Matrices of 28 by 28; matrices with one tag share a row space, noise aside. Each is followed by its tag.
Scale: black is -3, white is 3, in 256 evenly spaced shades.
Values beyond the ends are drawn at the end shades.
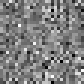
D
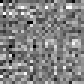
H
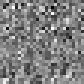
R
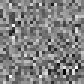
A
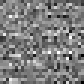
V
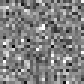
R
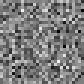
A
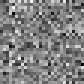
A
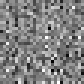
D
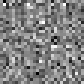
R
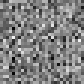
A
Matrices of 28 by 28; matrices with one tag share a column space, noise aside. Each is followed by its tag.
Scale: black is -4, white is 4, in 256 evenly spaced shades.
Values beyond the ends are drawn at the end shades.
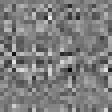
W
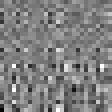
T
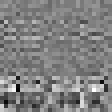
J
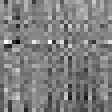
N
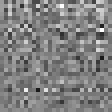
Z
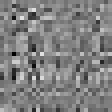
W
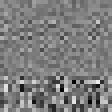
J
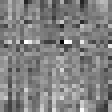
N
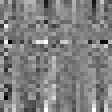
N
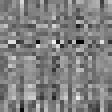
N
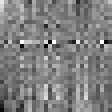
N
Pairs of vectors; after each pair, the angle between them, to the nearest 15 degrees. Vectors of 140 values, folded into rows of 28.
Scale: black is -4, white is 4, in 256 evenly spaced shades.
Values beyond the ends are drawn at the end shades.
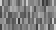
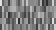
15 degrees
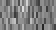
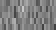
30 degrees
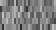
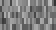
105 degrees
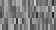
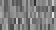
165 degrees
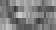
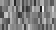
105 degrees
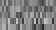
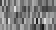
45 degrees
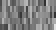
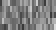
30 degrees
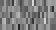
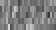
90 degrees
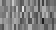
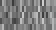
150 degrees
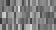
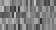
120 degrees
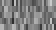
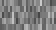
120 degrees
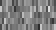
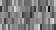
165 degrees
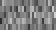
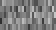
15 degrees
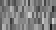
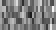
135 degrees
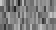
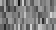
30 degrees
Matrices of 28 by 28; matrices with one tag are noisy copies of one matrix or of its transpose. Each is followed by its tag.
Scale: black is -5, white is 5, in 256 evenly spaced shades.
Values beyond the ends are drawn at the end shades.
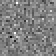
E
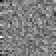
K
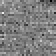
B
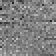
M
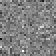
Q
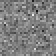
E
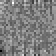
B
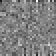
K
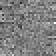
M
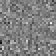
Q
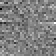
M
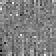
B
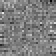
B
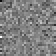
K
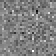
E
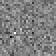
E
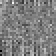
B
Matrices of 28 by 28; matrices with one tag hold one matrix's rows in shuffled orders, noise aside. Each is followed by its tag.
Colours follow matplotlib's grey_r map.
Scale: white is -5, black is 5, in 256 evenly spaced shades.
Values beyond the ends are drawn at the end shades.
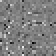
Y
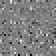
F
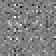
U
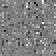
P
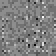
P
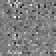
U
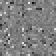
Y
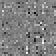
P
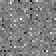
F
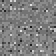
F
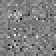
U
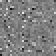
Y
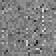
P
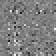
U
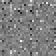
F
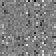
P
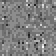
P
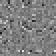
Y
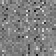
P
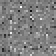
F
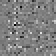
U
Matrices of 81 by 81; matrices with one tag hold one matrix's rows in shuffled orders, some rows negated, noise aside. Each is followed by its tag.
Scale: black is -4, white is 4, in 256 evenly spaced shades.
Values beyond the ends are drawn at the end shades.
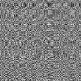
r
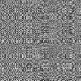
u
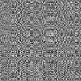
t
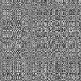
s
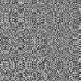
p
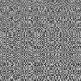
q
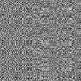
u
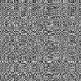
r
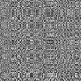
t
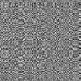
p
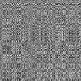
s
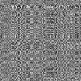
t
